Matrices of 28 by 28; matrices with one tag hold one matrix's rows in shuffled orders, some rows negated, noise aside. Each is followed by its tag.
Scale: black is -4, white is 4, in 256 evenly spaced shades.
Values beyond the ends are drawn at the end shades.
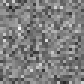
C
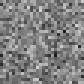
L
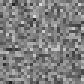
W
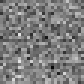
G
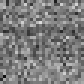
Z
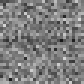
Z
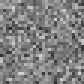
L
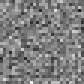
W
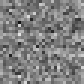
G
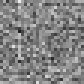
G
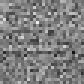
Z
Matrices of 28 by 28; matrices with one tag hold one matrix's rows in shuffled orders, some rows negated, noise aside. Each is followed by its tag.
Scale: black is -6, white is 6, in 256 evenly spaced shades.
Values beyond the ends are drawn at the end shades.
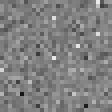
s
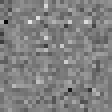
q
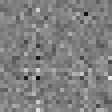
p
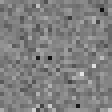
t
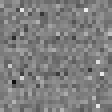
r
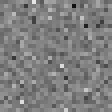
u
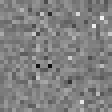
t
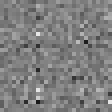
p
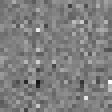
p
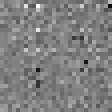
p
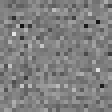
r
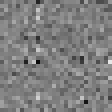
p
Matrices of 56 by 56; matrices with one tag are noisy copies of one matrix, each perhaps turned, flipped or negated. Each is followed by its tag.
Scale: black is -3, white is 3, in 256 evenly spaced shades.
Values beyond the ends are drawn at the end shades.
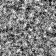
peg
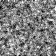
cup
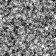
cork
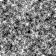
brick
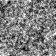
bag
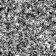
cork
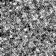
peg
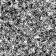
cup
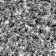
peg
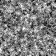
brick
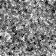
bag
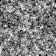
brick
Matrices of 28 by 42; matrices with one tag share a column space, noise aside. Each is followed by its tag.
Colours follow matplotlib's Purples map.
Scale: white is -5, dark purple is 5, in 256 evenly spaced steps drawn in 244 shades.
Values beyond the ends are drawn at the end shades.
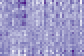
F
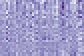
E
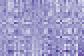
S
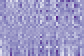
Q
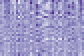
E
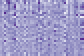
E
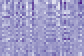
E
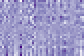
Q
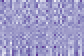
Q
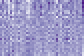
E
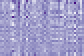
E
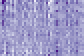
F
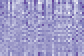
E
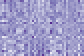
S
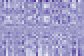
Q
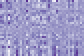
Q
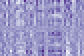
F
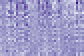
E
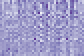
E
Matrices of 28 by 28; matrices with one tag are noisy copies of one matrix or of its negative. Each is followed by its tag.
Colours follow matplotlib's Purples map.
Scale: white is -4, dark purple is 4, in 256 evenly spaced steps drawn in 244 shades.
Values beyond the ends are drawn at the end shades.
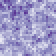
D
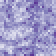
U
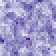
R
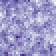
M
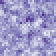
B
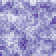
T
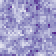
U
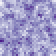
R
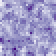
R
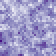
D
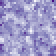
R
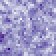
D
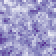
D
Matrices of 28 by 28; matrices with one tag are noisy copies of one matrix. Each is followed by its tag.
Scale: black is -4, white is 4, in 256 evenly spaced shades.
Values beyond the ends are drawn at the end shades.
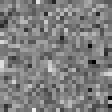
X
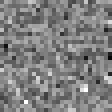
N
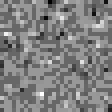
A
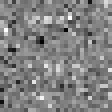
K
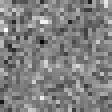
K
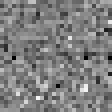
N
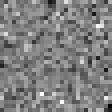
A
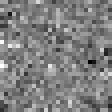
X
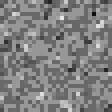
A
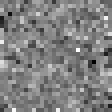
X
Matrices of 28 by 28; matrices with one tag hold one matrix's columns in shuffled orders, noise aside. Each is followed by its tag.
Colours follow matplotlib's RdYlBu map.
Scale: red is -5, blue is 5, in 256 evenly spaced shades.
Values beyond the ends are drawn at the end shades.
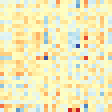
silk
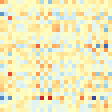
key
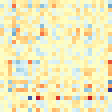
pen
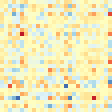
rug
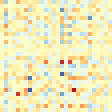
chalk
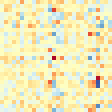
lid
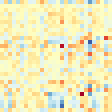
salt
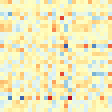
key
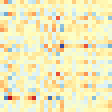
key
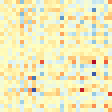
chalk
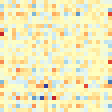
rug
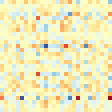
key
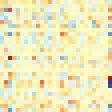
lid
